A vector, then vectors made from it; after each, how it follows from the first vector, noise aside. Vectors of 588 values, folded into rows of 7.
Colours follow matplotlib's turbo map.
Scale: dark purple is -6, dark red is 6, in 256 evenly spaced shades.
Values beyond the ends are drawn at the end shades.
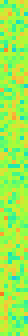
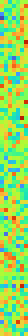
reversed, scaled up.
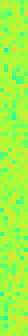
negated, shrunk.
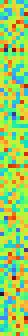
negated, scaled up.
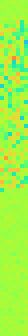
reversed, negated, partly zeroed.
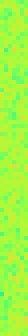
negated, shrunk.
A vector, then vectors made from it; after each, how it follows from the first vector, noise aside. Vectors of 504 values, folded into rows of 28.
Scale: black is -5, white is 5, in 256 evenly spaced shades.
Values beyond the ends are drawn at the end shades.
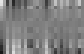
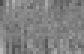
negated, shrunk.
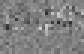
wrapped around, partly zeroed.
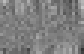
reversed, negated, shrunk.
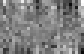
reversed, negated.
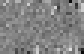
reversed, negated, partly zeroed.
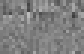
wrapped around, shrunk.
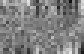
reversed, negated.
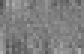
negated, shrunk.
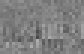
wrapped around, shrunk.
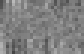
negated, shrunk.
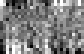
scaled up.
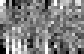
scaled up.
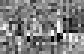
wrapped around, negated, scaled up.
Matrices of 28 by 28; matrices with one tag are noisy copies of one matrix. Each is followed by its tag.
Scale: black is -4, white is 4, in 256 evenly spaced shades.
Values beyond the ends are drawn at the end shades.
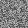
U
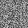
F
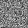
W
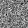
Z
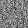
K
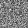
W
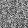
K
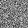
F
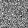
W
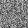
K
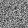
U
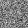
U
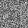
F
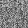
K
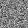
U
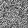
W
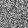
K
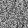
K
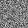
F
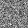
W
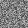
U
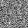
U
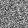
U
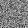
U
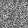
F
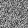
W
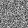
Z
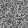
Z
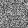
Z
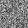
K
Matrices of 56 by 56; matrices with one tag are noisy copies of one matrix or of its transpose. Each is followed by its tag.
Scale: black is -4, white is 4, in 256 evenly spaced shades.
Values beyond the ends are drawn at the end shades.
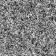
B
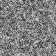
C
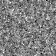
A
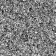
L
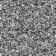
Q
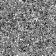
C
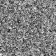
L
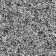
B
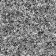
B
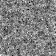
B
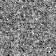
C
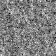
A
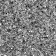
L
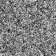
L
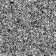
L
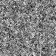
B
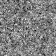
C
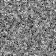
Q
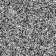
A
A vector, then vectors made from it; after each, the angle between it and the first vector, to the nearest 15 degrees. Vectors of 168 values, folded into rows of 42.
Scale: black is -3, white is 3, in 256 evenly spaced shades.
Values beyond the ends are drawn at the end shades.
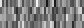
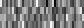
15 degrees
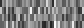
150 degrees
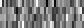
15 degrees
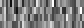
30 degrees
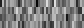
165 degrees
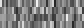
15 degrees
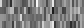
60 degrees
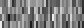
90 degrees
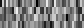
165 degrees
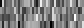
135 degrees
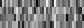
165 degrees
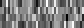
135 degrees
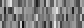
135 degrees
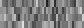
30 degrees
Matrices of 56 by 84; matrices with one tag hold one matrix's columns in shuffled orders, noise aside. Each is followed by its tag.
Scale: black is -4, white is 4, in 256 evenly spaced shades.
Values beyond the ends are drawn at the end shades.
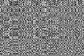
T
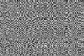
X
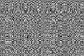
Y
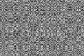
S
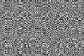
X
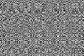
Y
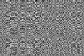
X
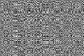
Y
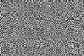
X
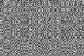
T
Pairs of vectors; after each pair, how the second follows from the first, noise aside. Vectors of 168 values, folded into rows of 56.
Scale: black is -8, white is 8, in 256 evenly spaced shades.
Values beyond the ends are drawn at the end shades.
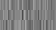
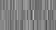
reversed, negated.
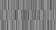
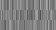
reversed.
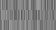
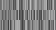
reversed, scaled up.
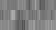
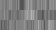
wrapped around, negated.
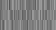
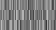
reversed, scaled up.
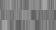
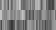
reversed, negated, scaled up.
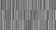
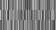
reversed, scaled up.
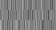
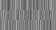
wrapped around, negated.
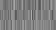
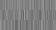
reversed, shrunk.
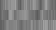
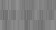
wrapped around, negated, shrunk.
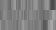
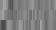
reversed.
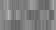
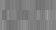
reversed, shrunk.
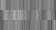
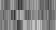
wrapped around, scaled up.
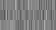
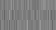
reversed, shrunk.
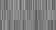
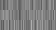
reversed.
